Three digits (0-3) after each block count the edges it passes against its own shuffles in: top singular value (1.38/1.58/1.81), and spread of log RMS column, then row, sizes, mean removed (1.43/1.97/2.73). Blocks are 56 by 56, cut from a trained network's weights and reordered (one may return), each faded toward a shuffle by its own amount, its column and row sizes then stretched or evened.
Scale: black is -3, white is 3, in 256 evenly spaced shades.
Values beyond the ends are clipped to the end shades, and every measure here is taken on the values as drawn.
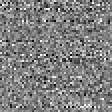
2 0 2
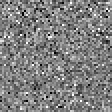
0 0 1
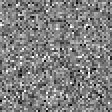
1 0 1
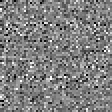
2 1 2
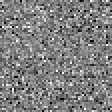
0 0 2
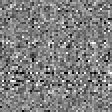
2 0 2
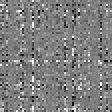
1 3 2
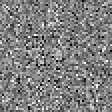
1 1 0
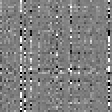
3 3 1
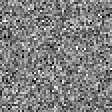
1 0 0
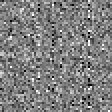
2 2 0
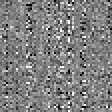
1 3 1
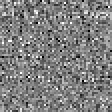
1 0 2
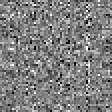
3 2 1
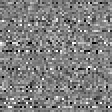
2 0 3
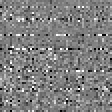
1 2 3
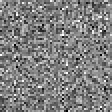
2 1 0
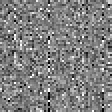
3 2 0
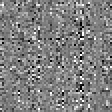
1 3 1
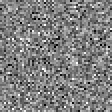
2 0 0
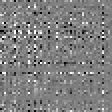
2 3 3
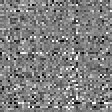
1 1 3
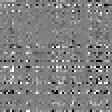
2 3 3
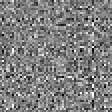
3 1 2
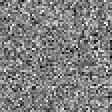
2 0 0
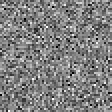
2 0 0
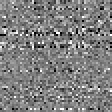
3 1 3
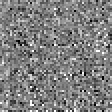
2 1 2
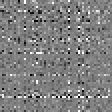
2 3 3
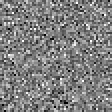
2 0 0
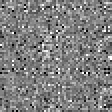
1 1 2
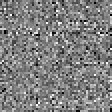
2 2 1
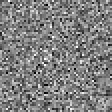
1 0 0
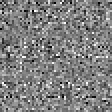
0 0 2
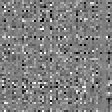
0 3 3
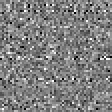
1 0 2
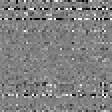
3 1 3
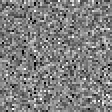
0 1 0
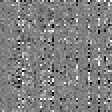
0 3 2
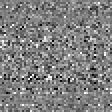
0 0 3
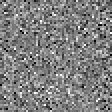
0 1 0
